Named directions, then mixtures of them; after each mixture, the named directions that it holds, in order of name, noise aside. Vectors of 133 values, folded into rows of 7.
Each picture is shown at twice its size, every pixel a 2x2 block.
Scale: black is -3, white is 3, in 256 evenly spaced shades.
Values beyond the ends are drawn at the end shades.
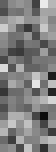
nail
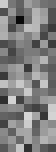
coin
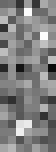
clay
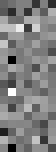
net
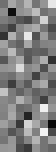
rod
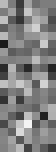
clay, coin.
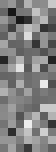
coin, rod.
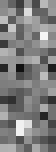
clay.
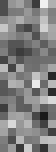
nail.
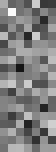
nail, net, rod.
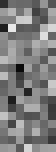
clay, coin, rod.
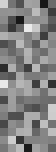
coin, nail.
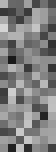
coin, net.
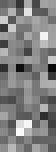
clay.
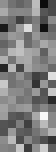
nail.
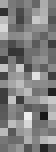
coin, nail.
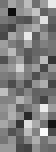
rod.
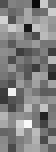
clay, nail, net.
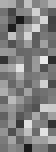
coin, rod.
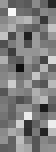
rod.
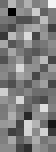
rod.
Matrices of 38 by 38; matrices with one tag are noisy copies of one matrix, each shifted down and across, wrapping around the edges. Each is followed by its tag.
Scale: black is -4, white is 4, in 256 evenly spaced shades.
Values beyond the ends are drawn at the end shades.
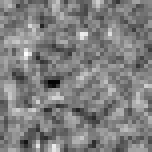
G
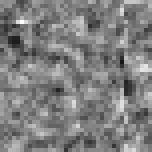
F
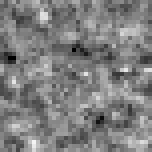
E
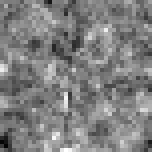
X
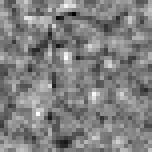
G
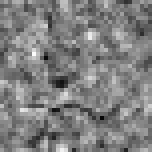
G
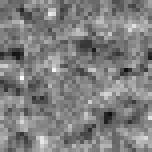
E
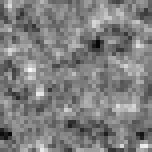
E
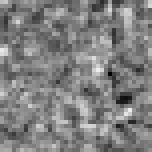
G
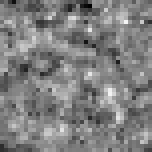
E
